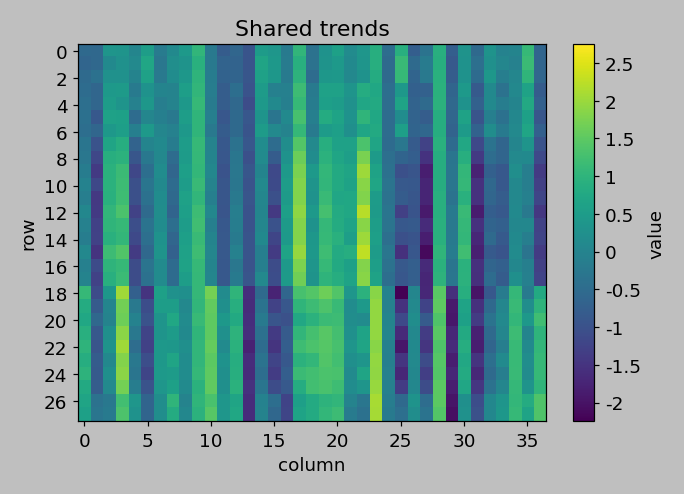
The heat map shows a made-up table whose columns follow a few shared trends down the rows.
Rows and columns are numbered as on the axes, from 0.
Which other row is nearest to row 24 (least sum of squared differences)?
21
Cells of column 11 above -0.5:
10
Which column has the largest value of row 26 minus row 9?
36
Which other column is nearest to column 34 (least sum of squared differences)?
18
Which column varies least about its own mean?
9
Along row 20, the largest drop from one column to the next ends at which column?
29
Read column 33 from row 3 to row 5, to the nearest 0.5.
-0.5 0 -0.5
